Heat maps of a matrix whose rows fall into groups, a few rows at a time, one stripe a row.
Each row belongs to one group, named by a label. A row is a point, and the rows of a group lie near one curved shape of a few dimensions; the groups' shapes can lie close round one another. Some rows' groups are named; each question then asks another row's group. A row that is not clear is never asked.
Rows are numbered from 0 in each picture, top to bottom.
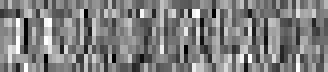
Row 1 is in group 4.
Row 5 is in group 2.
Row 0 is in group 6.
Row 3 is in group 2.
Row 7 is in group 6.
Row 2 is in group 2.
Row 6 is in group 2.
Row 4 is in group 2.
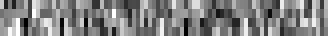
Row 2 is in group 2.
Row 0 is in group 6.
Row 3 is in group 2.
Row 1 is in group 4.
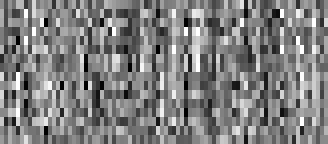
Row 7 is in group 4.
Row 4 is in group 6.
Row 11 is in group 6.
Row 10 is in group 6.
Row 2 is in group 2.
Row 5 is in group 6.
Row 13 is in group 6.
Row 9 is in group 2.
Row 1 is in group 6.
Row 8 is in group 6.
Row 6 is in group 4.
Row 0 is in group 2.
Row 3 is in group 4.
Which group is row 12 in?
2
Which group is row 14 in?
6
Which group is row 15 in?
6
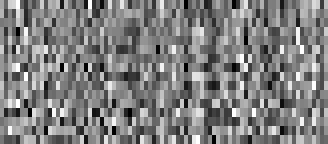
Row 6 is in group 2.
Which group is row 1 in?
6
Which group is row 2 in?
2
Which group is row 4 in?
6
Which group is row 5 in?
6
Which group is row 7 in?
2
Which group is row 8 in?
6
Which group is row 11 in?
2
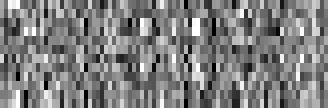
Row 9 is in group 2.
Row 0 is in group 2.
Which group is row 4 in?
6
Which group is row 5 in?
4
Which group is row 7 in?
4
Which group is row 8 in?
6
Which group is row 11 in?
2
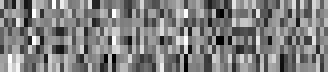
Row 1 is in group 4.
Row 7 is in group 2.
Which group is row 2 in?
6
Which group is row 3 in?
4
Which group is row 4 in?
4
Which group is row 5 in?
4
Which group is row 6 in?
2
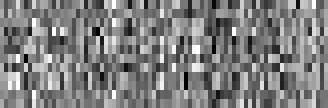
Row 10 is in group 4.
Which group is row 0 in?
2
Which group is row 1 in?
6
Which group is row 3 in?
6
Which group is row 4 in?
4
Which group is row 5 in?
4
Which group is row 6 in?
2
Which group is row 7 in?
6
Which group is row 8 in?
2
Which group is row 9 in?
2
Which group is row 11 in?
2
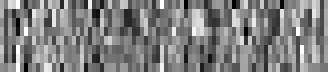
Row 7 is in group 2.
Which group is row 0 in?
2
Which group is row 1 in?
6
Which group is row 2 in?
6
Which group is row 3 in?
6
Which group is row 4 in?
2
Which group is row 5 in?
6
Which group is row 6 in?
6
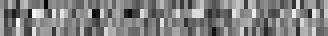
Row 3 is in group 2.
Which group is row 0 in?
6
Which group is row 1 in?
6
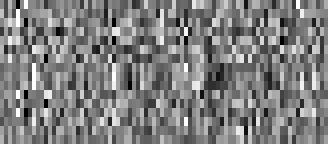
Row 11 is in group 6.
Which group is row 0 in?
6
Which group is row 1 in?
6
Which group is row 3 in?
4
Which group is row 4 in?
2
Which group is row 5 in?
6
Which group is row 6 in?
2
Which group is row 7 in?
4
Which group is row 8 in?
4
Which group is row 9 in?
4
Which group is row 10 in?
2
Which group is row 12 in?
2
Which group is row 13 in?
4
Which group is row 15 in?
6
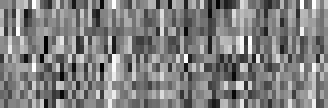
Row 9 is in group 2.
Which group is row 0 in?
4
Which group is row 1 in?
6
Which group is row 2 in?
6
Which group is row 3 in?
6
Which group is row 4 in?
2
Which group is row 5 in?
2
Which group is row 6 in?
4
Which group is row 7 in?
4
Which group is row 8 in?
4
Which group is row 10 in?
4
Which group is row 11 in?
2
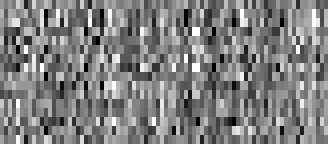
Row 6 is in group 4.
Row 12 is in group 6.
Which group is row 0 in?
2
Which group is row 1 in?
2
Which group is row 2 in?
2
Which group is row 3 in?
4
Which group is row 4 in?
6
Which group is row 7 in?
4
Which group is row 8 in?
2
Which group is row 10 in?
4
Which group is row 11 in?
6
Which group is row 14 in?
6
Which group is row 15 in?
2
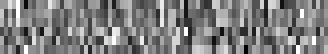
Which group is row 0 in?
2
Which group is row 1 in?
6
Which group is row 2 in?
6
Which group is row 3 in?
4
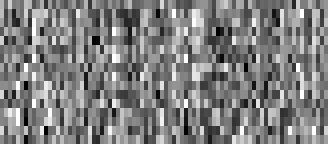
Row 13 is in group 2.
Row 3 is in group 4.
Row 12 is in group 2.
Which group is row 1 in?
6
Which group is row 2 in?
6
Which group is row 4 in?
6
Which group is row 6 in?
4
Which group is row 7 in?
6
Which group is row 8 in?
4
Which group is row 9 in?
2
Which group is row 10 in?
6
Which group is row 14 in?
2
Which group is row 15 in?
6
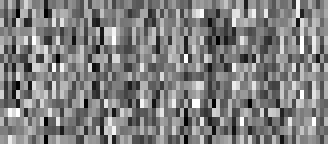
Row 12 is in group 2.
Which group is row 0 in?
6
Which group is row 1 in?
6
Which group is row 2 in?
6
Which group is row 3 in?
4
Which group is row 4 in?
4
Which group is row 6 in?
4
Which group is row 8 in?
6
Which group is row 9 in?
6
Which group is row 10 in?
6
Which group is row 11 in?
4
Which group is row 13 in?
2
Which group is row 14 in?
4
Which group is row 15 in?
2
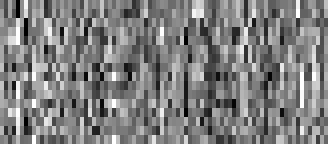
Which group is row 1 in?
6
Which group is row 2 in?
2
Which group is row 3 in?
2
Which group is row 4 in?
2
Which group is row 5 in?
2
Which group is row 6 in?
2
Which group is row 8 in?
4
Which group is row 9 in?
6
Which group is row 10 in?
6
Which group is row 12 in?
2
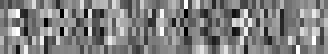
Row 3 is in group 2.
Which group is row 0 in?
4
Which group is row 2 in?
6
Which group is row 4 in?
2
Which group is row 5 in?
6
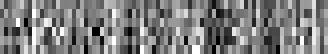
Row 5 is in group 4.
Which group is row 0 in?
2
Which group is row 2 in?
2
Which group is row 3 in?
6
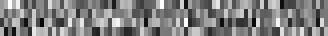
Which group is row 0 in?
2
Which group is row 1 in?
2
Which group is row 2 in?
4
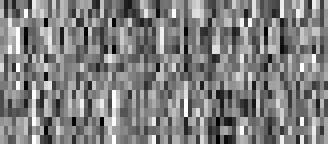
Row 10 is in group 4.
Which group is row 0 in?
6
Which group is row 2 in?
2
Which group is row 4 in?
2
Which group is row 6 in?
2
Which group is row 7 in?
6
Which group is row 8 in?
6
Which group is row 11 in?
4
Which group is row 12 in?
4
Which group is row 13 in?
4
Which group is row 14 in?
2
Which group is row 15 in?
4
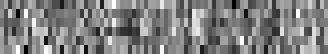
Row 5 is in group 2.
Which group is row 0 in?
4
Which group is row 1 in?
6
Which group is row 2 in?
4
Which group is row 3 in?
6
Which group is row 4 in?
2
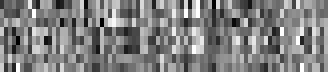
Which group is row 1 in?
4
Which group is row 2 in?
4
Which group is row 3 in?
6
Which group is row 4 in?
6
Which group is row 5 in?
6
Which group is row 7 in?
6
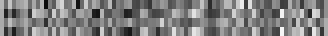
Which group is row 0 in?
2
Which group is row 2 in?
6
